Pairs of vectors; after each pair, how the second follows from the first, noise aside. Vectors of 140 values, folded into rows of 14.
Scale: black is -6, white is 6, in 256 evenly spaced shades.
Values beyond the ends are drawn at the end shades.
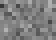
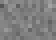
shrunk.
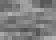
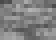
reversed, negated.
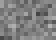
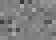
wrapped around, partly zeroed.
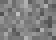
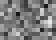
negated, scaled up.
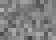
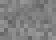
shrunk.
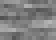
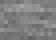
wrapped around, shrunk.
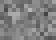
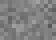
wrapped around, shrunk.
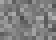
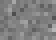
negated, partly zeroed.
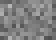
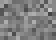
shuffled.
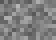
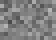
wrapped around.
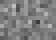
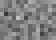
reversed, negated.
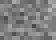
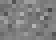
negated, partly zeroed.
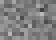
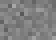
wrapped around, negated, shrunk.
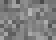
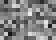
scaled up.
